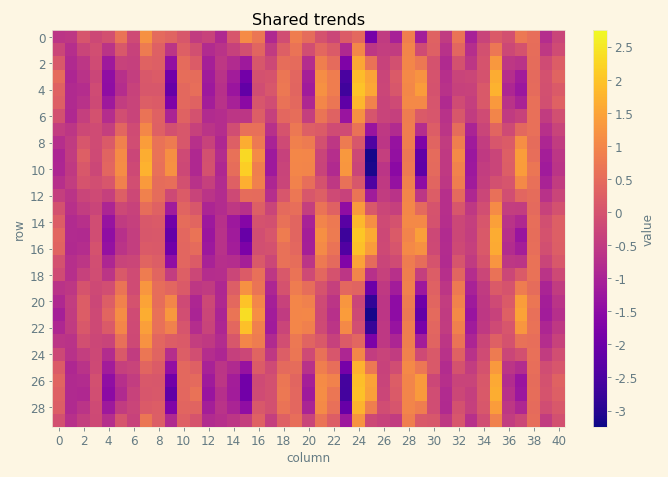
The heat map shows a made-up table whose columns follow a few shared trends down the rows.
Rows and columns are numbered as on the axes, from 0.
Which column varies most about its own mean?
25
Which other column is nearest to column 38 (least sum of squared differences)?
19
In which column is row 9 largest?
15
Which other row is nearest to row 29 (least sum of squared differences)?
6
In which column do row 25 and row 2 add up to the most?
24
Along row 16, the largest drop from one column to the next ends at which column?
23
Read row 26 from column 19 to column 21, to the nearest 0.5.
0.5 -1 1
